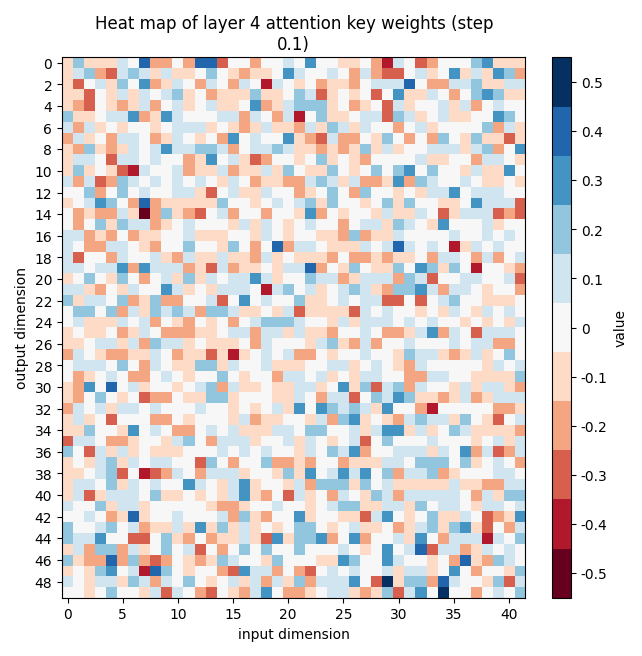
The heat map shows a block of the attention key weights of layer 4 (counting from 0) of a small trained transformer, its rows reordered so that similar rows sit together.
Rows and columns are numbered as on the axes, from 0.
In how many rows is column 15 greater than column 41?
18
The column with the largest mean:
32
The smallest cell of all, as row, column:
14, 7
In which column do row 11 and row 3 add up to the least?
28
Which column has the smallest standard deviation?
10
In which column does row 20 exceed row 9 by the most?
17
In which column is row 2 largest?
31
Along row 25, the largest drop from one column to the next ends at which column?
34
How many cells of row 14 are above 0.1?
2
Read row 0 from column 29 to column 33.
-0.4 0.1 0 -0.3 -0.2
